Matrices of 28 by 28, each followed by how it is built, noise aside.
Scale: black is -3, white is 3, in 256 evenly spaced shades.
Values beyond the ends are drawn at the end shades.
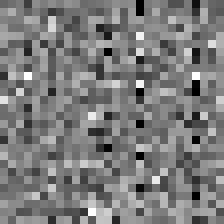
uneven columns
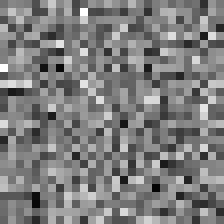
blocks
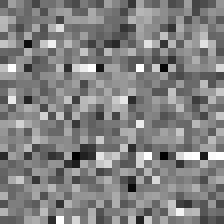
uneven rows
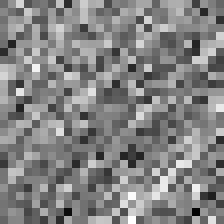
Hankel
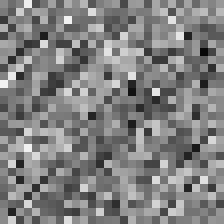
Hankel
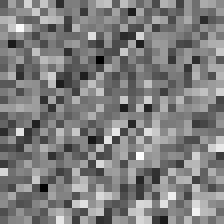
Hankel
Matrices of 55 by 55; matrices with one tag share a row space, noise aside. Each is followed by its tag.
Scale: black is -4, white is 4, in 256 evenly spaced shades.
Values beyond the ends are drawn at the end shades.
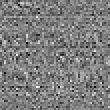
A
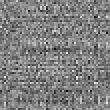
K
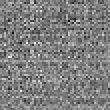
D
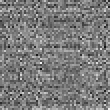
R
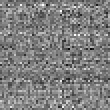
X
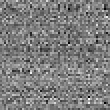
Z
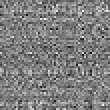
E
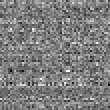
X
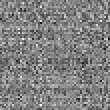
R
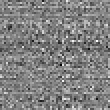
X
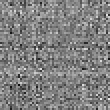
R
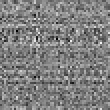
A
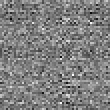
X
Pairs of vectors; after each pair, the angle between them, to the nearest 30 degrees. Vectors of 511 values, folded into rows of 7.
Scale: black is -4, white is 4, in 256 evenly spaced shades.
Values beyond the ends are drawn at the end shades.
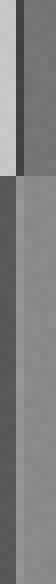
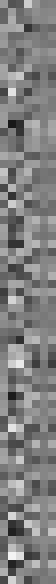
90 degrees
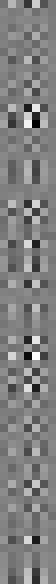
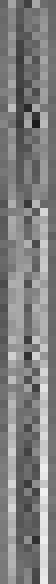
60 degrees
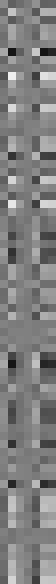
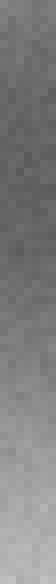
90 degrees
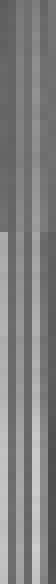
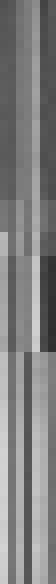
30 degrees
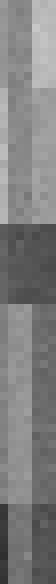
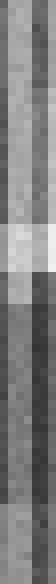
90 degrees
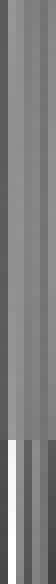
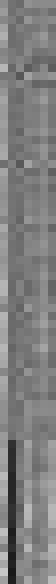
150 degrees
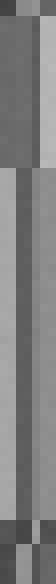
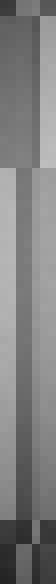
30 degrees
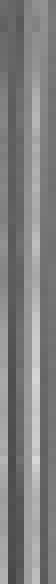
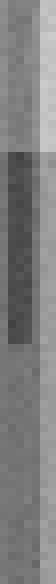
90 degrees
